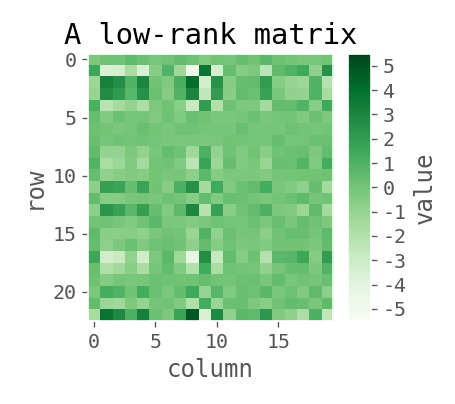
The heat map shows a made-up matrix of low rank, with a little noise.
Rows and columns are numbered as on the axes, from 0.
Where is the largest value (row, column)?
22, 8
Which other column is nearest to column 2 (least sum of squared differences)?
10
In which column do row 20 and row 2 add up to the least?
9
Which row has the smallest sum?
1
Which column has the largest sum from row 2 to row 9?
4
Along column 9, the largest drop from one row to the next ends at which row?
2
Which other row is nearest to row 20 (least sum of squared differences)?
11
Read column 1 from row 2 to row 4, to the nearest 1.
3 3 -2
